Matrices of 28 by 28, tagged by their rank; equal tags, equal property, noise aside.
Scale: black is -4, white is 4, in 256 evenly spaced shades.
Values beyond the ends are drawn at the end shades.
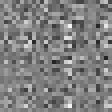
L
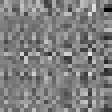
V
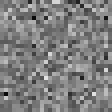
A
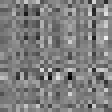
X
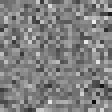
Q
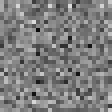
Q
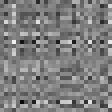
V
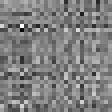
V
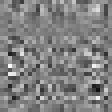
V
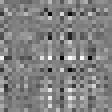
X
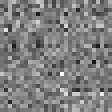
A
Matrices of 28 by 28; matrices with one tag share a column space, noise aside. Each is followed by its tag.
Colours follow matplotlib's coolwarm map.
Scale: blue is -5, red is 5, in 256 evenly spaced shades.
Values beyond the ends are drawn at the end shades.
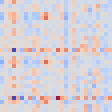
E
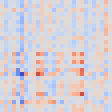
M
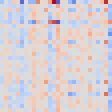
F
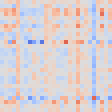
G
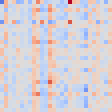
F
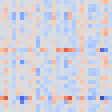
E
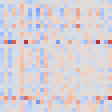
G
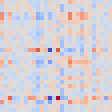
E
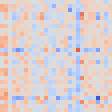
E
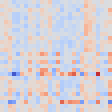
M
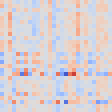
M
